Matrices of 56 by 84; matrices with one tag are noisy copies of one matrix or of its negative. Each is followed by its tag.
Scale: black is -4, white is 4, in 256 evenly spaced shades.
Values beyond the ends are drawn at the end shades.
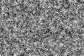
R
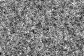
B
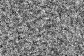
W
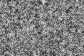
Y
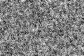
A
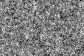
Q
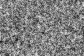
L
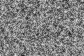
R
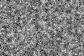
Y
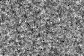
W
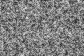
R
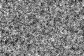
L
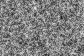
Q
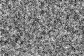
L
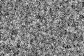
L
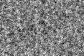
Y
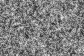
Q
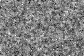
B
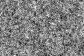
Q
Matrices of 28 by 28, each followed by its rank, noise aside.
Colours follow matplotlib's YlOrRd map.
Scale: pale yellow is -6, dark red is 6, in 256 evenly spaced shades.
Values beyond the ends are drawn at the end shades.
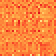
four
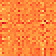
three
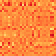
three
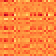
one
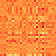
three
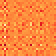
two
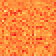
five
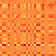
one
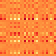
one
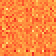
five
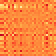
two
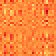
two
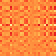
one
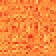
five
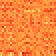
five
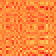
two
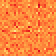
five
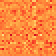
five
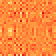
two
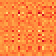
two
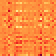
two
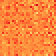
four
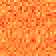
five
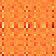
one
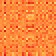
two
